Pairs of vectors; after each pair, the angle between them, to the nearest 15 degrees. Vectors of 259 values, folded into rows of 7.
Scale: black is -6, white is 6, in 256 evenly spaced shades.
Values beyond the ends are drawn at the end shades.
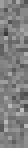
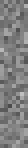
120 degrees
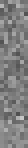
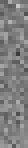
45 degrees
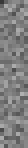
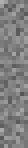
165 degrees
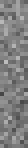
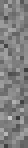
60 degrees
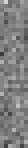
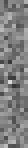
120 degrees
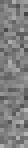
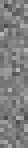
105 degrees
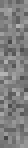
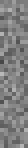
60 degrees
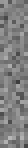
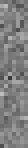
90 degrees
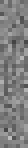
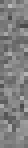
75 degrees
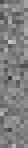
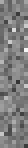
75 degrees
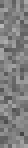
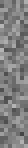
15 degrees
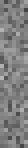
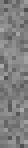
15 degrees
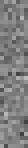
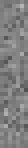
75 degrees
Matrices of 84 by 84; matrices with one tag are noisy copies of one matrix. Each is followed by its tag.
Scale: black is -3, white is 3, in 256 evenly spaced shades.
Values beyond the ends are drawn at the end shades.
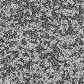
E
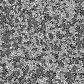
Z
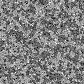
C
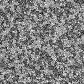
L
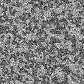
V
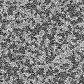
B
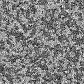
C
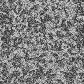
Z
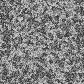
Z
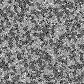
L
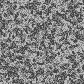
B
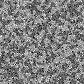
B
